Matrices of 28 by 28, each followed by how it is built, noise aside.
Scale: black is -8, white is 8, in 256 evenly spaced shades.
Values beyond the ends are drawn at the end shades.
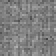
blocks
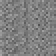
repeating rows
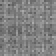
blocks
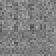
blocks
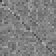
diagonal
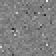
sparse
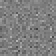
low rank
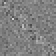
banded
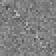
banded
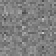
low rank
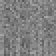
blocks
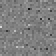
sparse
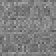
blocks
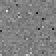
sparse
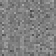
blocks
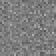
repeating rows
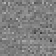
low rank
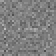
low rank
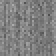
blocks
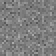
repeating rows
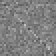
diagonal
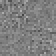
block diagonal
